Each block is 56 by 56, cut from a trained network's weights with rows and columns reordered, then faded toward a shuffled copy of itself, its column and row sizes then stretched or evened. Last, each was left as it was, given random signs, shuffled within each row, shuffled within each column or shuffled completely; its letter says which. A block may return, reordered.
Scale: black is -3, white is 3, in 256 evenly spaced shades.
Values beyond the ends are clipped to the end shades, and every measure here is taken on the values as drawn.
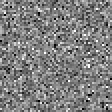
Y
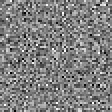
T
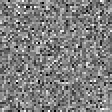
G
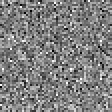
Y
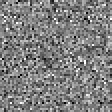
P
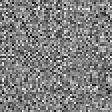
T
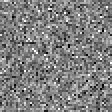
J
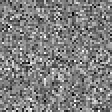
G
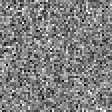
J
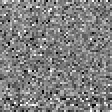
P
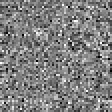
T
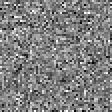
G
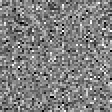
Y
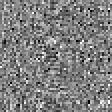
T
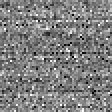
P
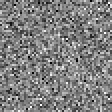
J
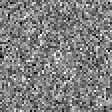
J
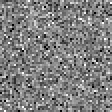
J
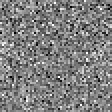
P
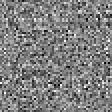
T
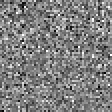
G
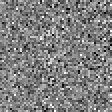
Y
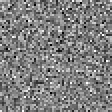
P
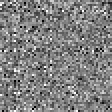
G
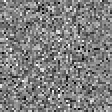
Y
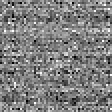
T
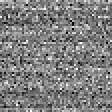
P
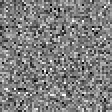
G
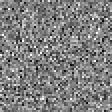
P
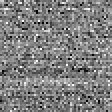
P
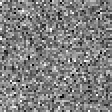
J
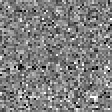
T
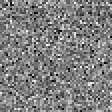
Y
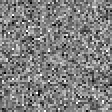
Y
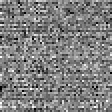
T
